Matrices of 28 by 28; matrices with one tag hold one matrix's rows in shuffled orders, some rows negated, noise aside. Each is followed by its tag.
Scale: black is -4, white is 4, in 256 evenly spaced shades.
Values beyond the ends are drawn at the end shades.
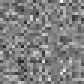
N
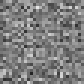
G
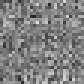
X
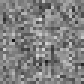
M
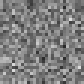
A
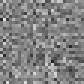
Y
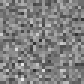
N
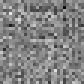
X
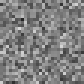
N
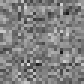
G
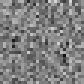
A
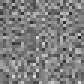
A
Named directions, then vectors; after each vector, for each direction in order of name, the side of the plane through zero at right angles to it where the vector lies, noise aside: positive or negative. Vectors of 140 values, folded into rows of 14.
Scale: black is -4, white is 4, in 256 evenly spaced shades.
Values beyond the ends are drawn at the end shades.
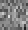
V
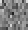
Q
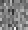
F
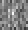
negative, negative, positive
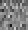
positive, negative, positive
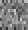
negative, positive, positive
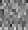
positive, negative, negative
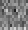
positive, negative, negative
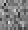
negative, positive, positive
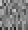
negative, positive, positive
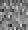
positive, negative, positive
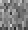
negative, positive, positive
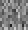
positive, negative, negative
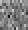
negative, positive, negative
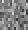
negative, negative, negative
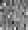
positive, negative, positive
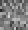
positive, negative, positive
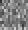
positive, negative, negative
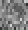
negative, positive, positive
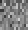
positive, negative, positive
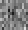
positive, positive, negative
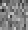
positive, negative, positive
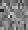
positive, negative, positive
